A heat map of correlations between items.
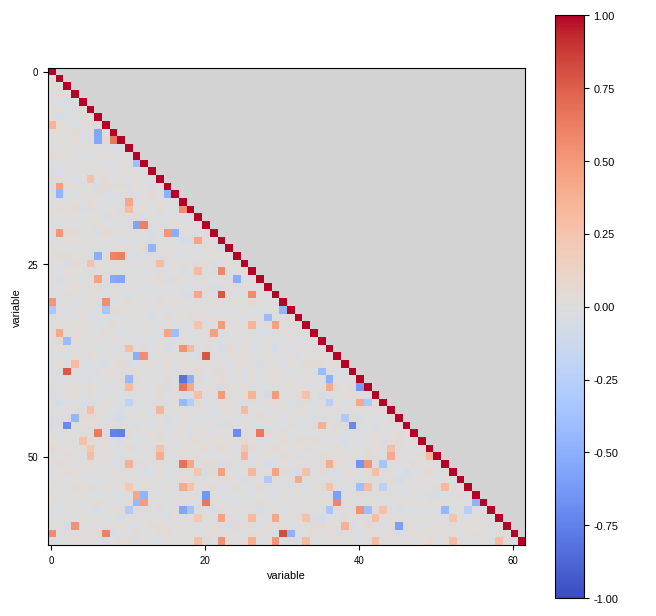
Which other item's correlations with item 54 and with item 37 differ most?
20
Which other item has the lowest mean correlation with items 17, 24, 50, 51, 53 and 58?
40
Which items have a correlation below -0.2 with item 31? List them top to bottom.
0, 7, 30, 60
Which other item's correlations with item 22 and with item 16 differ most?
29
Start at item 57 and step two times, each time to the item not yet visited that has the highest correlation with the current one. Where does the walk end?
43
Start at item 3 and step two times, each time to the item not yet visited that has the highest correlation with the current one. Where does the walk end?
38
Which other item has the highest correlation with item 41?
17
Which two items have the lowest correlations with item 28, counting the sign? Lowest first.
32, 53
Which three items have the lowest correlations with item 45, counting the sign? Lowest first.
59, 3, 38
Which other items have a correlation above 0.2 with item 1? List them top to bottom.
15, 21, 34
